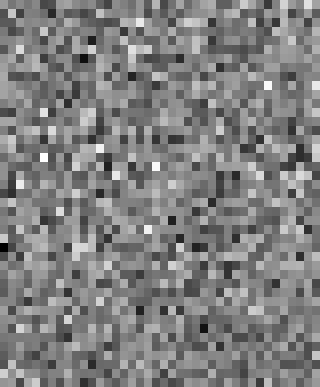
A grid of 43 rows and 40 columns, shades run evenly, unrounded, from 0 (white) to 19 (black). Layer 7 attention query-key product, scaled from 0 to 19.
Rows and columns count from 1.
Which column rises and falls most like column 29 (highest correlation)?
26
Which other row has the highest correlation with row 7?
43
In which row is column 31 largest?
17
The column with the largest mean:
28
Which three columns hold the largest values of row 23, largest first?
27, 9, 11
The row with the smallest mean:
30
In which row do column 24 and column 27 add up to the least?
31
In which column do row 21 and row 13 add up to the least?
6
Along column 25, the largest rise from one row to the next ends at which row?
19
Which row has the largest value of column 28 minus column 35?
8
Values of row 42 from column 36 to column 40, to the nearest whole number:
7 9 9 12 7
